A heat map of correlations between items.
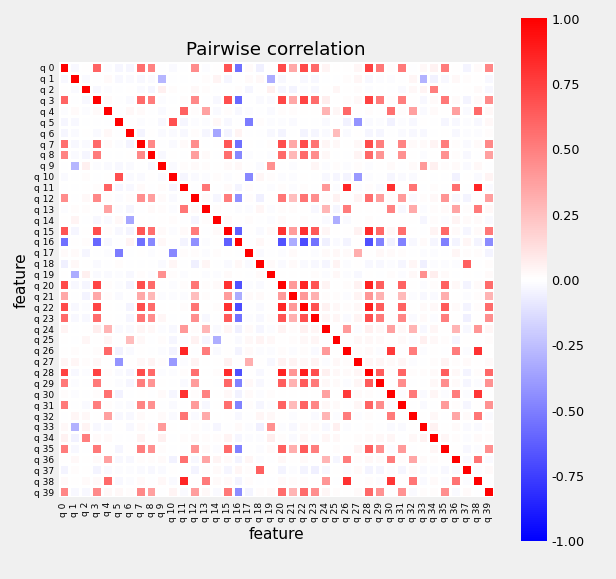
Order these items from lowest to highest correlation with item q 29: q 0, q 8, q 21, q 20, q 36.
q 36, q 21, q 8, q 0, q 20
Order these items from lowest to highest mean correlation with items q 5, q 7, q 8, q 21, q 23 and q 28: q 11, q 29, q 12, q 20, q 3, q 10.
q 11, q 10, q 12, q 29, q 3, q 20
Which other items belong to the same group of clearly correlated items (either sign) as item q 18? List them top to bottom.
q 37
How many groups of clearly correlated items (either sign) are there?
7
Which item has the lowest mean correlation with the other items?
q 16
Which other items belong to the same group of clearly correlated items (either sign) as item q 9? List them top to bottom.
q 1, q 19, q 33
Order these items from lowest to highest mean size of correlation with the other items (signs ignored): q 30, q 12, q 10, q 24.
q 10, q 24, q 30, q 12
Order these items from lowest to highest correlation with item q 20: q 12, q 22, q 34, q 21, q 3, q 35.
q 34, q 21, q 12, q 35, q 3, q 22
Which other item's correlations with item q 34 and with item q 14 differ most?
q 2
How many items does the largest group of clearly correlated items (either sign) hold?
16
